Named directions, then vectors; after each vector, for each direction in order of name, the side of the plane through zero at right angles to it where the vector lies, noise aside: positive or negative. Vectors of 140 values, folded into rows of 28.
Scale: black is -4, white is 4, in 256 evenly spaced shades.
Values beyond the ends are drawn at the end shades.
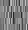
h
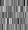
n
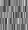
positive, negative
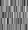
negative, positive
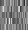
positive, positive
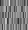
negative, positive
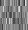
positive, positive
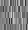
negative, negative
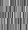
negative, positive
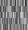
negative, negative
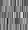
negative, positive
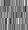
positive, negative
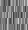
positive, negative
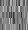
positive, positive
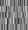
negative, positive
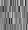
negative, negative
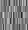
positive, negative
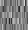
negative, negative
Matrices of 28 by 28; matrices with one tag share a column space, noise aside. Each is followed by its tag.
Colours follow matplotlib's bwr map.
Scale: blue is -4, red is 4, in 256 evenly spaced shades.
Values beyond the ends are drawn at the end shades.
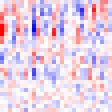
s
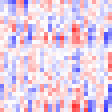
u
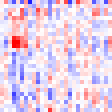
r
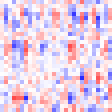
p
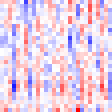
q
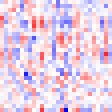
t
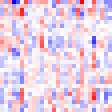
r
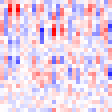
s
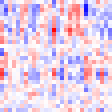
s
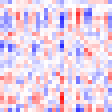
p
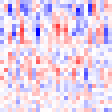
s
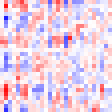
u
